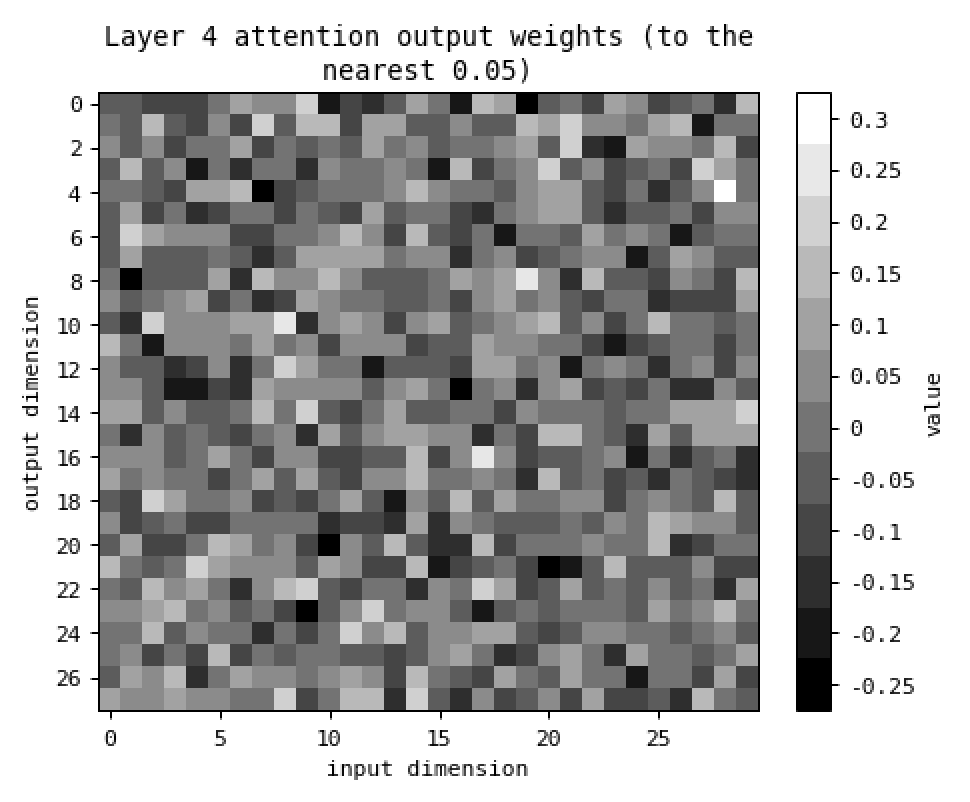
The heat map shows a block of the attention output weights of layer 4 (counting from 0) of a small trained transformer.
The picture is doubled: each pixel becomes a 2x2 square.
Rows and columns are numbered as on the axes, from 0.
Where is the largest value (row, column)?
4, 28
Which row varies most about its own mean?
0
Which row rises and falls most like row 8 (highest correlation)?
12
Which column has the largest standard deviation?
9
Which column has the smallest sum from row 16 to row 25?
19
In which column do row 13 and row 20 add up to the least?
16
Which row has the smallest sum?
13
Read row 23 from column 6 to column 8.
-0.05 0 -0.1
